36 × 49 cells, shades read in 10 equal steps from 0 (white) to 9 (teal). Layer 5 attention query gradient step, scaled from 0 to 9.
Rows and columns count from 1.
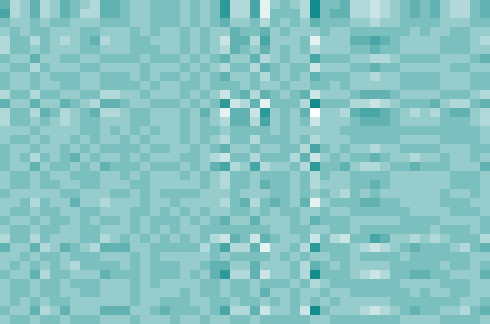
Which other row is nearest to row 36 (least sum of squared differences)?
32
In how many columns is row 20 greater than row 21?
4
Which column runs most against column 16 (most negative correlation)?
15
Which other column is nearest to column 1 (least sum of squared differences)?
7
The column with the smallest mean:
31
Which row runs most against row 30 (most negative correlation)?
18
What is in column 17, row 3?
5
